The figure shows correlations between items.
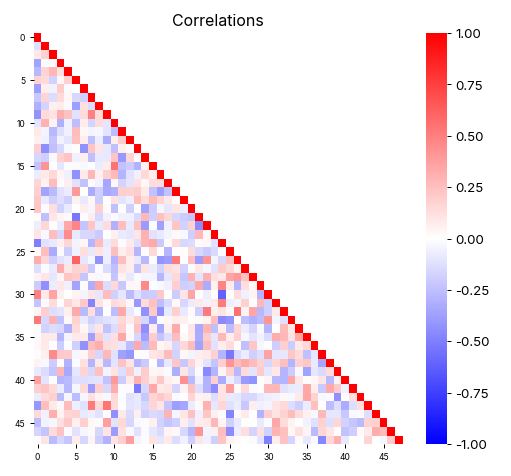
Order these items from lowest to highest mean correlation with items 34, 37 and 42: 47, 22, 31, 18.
47, 31, 18, 22
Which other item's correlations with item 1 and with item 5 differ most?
18
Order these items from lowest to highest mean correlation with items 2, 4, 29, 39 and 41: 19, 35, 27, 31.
19, 35, 27, 31
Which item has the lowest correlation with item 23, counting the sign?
41
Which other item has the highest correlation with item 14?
29
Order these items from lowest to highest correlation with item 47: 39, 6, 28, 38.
6, 28, 38, 39
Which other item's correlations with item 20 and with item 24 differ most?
30
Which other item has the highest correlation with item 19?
40
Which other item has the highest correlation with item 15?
10
